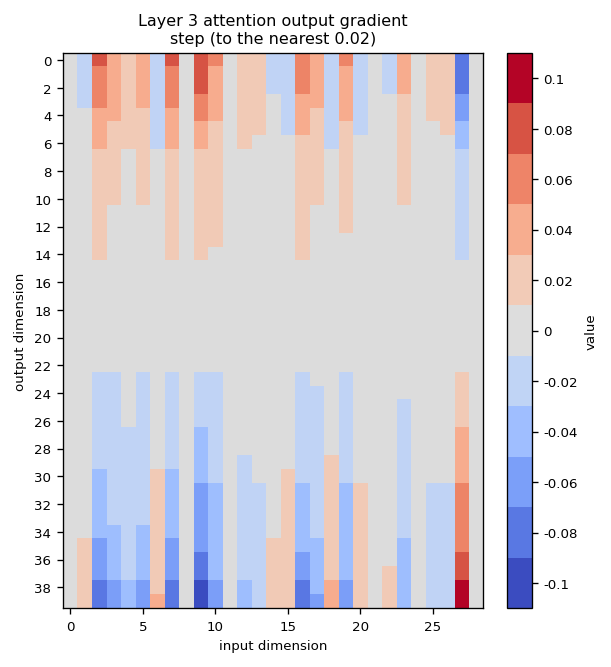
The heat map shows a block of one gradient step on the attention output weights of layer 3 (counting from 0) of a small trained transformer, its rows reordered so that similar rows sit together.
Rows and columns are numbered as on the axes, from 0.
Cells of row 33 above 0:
5
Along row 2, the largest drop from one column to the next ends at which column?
27
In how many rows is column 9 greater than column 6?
15
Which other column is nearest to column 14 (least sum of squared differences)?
1
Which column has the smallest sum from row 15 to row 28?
9
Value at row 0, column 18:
-0.02
